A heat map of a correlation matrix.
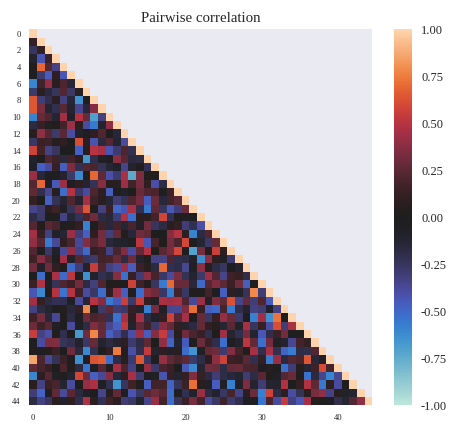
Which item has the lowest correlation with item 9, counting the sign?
31
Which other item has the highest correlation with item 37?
28
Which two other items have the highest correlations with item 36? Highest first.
8, 39
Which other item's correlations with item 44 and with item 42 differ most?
11
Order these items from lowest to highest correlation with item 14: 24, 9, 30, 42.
42, 30, 24, 9
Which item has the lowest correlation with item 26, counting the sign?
21
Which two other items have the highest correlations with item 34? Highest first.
32, 18
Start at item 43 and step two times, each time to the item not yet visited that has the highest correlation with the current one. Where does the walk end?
29
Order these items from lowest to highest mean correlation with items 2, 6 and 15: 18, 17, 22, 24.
17, 24, 22, 18
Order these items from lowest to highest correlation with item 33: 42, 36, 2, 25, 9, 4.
9, 2, 4, 25, 36, 42
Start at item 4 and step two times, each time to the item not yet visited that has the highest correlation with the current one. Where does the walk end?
18
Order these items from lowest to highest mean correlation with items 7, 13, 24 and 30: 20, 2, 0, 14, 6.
2, 0, 14, 6, 20
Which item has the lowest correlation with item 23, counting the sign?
7
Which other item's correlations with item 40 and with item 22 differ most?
27
